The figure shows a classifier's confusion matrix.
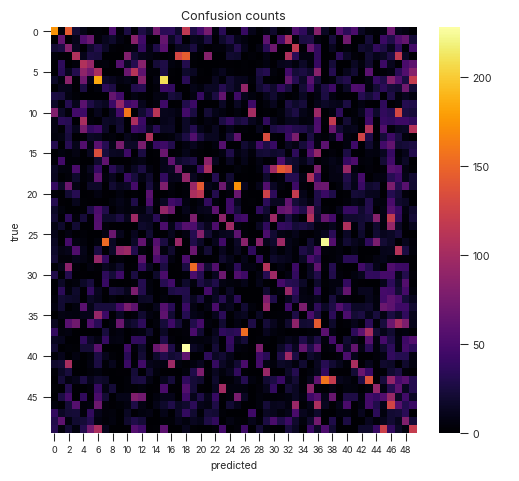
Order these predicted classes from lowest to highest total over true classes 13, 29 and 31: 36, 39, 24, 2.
24, 39, 36, 2
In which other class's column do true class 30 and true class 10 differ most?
47
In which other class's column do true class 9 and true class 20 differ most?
29
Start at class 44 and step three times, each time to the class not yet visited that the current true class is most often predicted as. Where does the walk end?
36
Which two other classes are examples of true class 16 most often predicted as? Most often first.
21, 7
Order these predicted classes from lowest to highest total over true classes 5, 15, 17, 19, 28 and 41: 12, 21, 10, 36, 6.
21, 10, 12, 36, 6
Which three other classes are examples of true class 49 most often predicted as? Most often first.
45, 6, 5
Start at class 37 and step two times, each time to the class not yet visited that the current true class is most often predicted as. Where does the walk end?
7
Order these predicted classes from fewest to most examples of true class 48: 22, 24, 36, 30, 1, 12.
24, 12, 22, 30, 1, 36
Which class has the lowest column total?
27
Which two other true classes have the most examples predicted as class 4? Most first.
11, 5
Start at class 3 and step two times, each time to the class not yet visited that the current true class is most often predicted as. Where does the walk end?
35
